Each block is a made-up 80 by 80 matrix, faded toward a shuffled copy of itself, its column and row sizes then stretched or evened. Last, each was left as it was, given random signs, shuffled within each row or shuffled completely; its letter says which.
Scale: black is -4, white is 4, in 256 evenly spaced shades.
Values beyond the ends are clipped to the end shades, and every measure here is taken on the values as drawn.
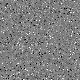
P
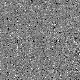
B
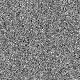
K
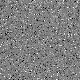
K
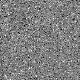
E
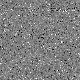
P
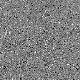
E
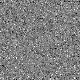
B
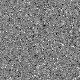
E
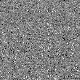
B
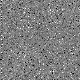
B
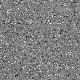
P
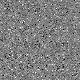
E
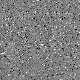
P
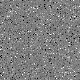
B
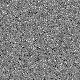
K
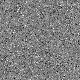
K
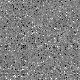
E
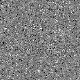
E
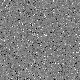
K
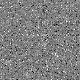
E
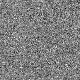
P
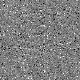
E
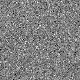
B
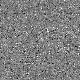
P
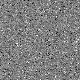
B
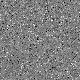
K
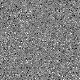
E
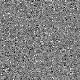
E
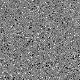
B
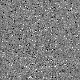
B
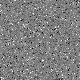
K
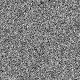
K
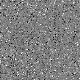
B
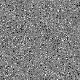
E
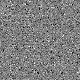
E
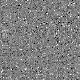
E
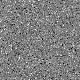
K
